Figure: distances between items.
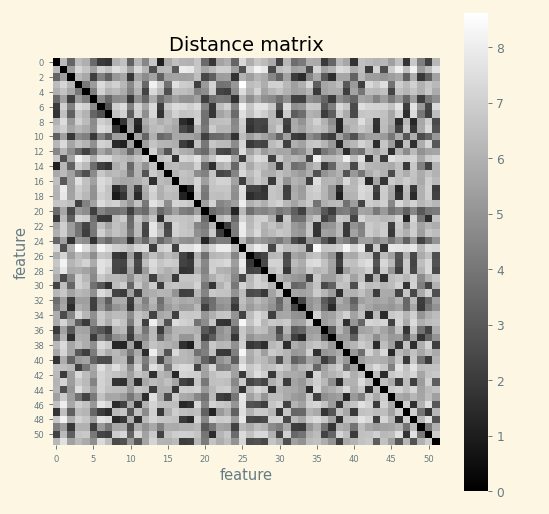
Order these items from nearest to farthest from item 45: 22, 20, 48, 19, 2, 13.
22, 20, 19, 2, 48, 13
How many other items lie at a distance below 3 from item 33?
8
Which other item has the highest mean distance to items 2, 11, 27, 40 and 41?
25
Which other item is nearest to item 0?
14
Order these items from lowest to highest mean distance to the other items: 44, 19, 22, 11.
11, 22, 44, 19
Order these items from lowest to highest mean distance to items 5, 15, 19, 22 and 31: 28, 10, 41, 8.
10, 41, 28, 8
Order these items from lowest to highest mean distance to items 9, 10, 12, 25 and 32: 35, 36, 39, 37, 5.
5, 37, 36, 39, 35
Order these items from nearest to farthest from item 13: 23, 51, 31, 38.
31, 38, 51, 23
